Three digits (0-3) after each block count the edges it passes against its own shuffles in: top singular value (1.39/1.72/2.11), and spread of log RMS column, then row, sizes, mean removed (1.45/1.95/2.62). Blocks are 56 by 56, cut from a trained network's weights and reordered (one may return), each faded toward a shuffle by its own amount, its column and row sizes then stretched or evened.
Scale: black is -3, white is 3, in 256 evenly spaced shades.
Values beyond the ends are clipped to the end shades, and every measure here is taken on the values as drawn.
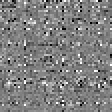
1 2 3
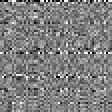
3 0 3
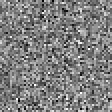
0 1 0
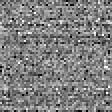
1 0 1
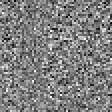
1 1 0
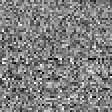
1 0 2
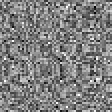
3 1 0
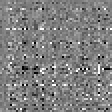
1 2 3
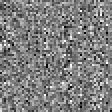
0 3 0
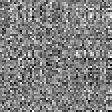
3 2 1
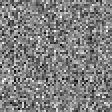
1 1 1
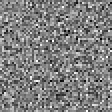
1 1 1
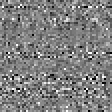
2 0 3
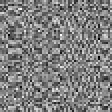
3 0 0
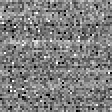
1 0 0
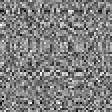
3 0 2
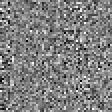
0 2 1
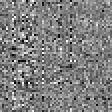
0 3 2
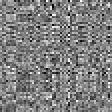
3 2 2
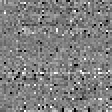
0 2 2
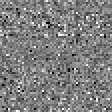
0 1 2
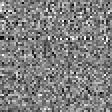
2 1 2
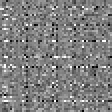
2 2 3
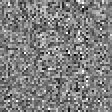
1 2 0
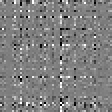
1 3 3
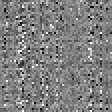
0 3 0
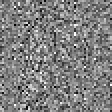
1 3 0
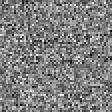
0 0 2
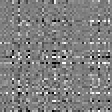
3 3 3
